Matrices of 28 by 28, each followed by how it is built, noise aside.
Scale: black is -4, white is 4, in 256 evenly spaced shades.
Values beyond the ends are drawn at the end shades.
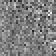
upper triangular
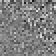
upper triangular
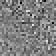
upper triangular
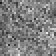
smooth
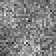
smooth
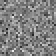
noise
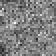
smooth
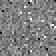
sparse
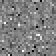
sparse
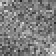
smooth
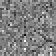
uneven columns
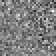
upper triangular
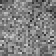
smooth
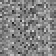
repeating rows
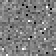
sparse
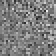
upper triangular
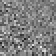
lower triangular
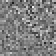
upper triangular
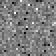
sparse
